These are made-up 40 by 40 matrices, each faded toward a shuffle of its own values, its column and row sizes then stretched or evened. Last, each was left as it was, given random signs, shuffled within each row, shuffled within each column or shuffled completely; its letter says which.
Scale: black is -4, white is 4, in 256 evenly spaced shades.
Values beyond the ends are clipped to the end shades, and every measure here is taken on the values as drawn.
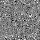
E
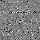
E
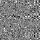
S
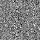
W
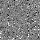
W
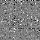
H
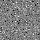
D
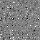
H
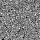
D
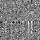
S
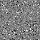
E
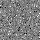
D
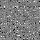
H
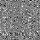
S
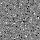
D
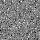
D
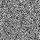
D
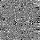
S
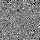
H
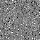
W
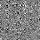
H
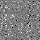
S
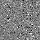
W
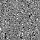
W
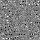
E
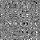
S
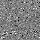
E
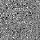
H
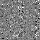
W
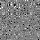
S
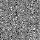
W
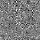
H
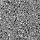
W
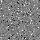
W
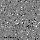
E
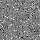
D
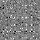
S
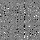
H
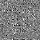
H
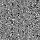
W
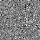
E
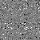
S
